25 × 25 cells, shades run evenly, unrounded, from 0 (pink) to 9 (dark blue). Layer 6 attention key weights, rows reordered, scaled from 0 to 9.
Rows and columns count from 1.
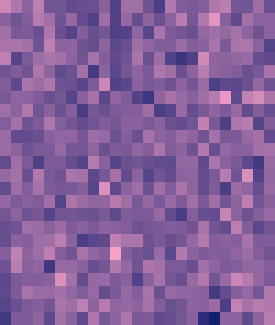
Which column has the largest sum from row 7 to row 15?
8
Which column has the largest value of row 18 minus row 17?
21
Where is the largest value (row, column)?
25, 20
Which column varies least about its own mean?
18
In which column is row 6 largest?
9
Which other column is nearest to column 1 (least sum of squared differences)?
13
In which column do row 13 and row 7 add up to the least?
10
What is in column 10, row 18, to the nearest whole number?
4
